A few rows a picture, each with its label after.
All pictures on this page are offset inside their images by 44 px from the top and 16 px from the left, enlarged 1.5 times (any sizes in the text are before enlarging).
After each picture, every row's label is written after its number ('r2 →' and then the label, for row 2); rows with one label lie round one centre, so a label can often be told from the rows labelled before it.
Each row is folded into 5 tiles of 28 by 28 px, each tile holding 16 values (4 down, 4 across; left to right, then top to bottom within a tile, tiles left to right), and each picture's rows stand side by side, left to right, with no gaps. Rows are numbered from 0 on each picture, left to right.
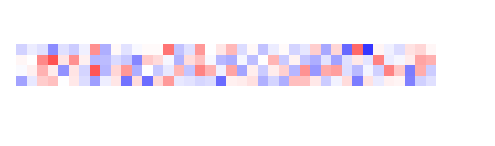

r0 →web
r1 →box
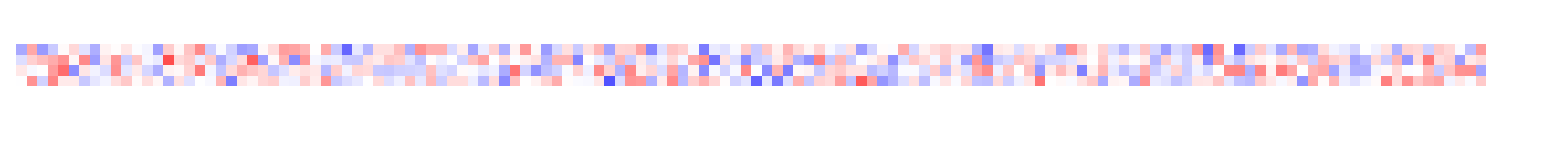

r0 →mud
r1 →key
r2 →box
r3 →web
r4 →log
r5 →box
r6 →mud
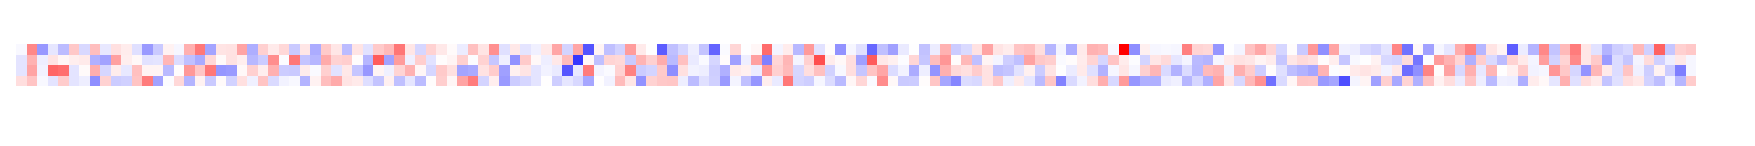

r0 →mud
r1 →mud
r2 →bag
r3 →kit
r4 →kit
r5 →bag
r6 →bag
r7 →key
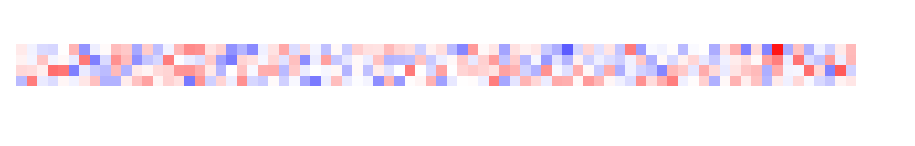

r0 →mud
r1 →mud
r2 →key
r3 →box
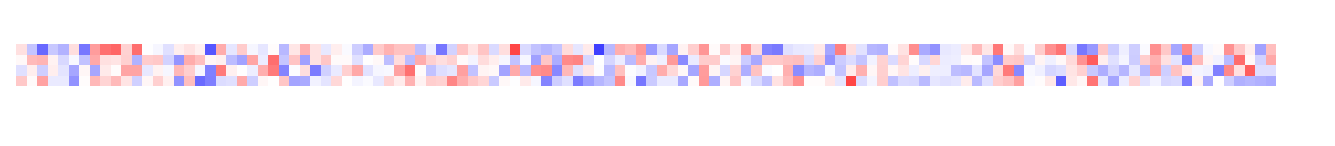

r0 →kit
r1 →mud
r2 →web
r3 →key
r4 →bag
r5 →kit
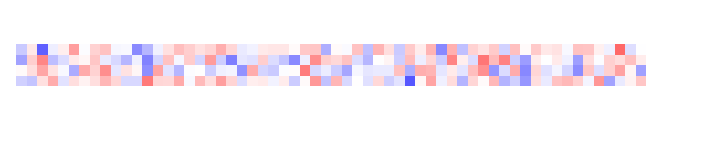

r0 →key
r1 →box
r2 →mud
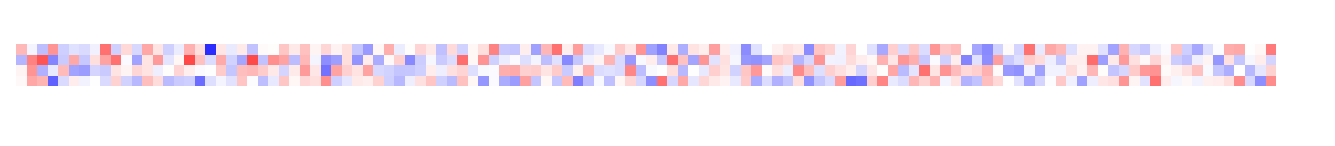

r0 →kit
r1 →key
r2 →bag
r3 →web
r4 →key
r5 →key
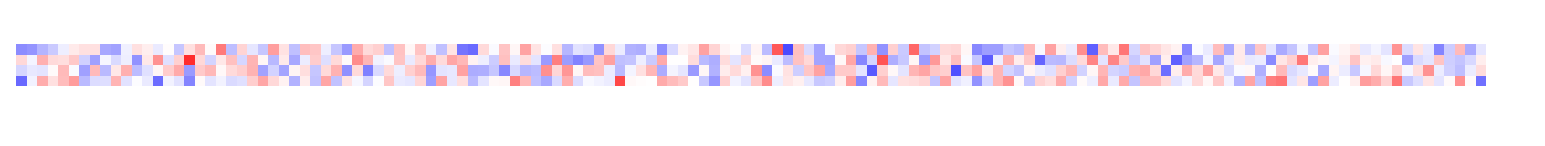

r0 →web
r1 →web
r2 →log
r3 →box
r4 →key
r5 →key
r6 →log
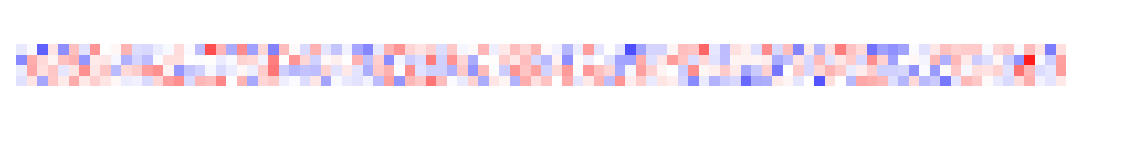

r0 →key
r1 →mud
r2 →log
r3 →bag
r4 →kit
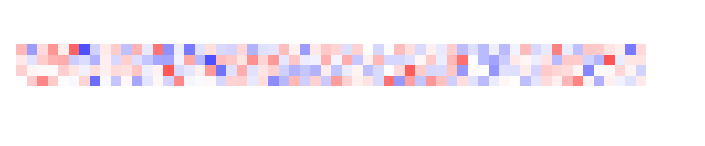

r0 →bag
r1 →mud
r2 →kit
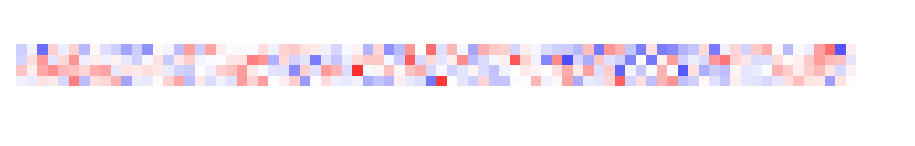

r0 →key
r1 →web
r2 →log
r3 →kit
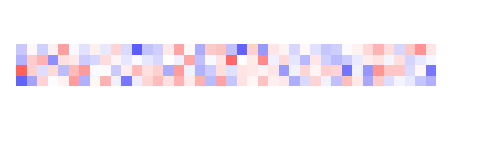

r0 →key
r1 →web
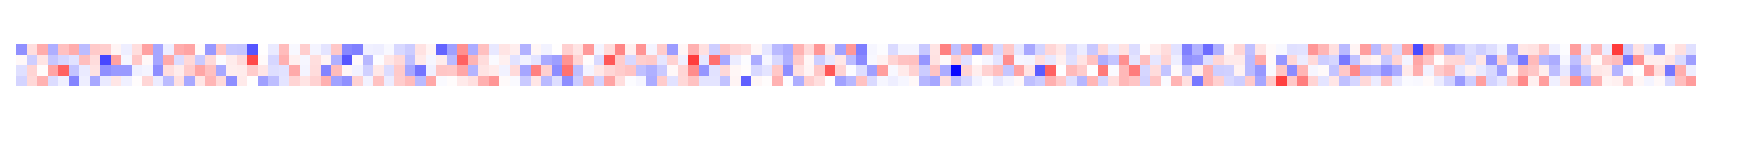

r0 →mud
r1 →key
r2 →web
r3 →mud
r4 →box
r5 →key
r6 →box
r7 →box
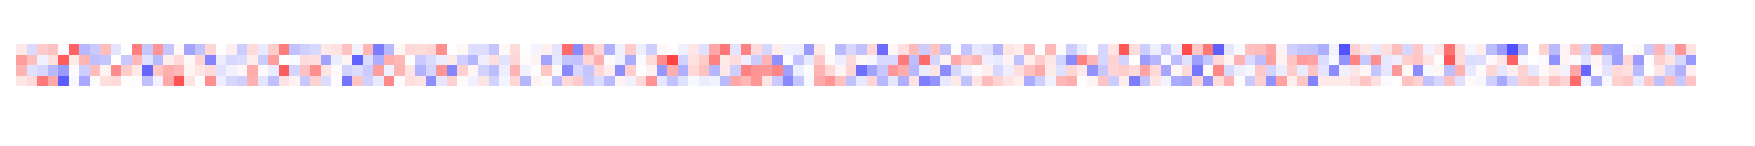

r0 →bag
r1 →bag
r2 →box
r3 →log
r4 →mud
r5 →bag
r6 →kit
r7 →key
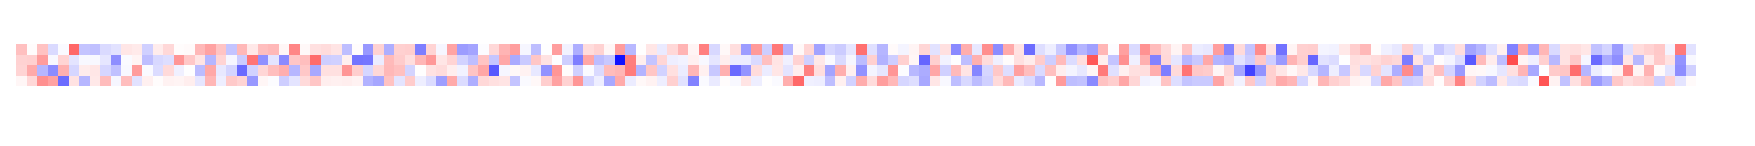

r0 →bag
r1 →log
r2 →mud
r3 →box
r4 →box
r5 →key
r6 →log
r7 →key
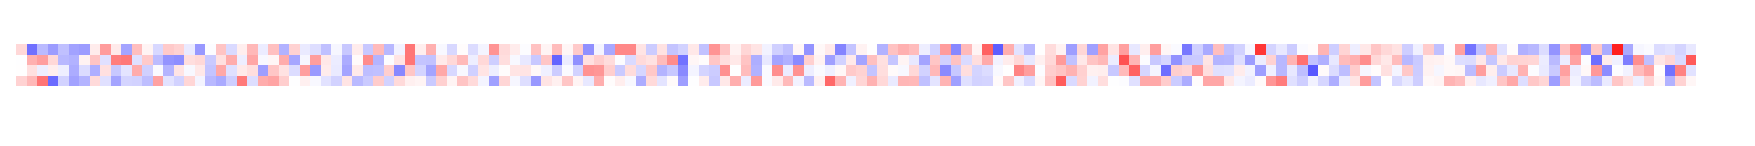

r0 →kit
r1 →web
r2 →bag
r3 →log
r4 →box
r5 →key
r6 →log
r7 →box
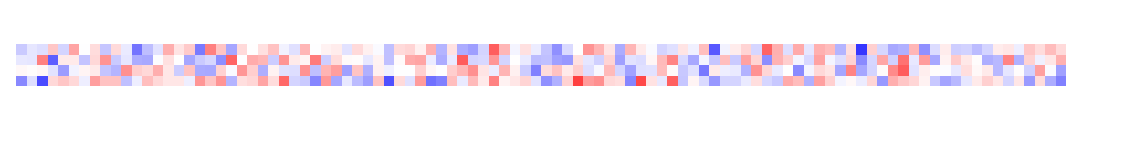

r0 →key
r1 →web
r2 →key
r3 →kit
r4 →mud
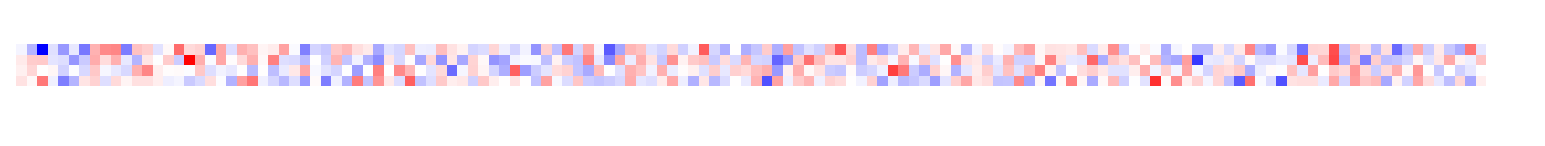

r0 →kit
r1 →bag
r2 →box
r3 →bag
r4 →mud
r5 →log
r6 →key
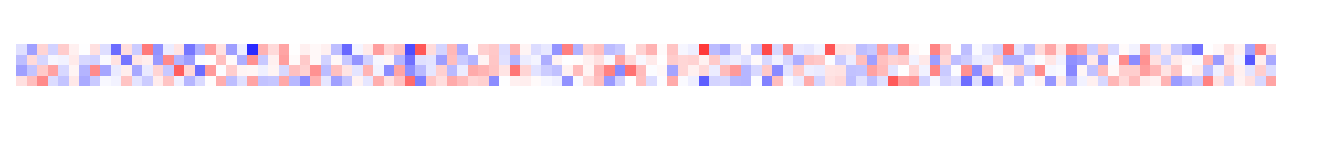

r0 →box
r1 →key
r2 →box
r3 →bag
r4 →web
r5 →key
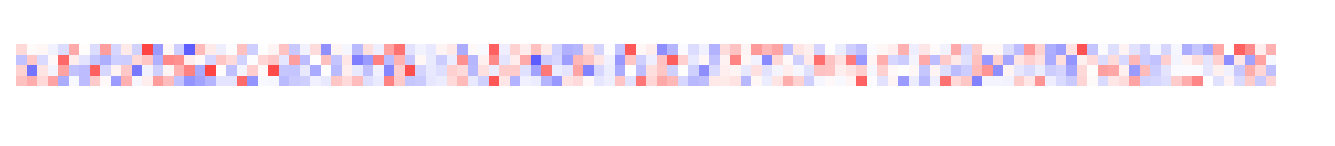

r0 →box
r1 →mud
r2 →key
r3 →kit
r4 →log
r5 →mud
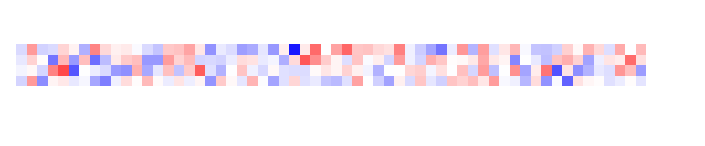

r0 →mud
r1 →kit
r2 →web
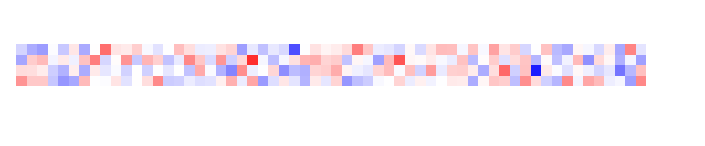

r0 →kit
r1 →kit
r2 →key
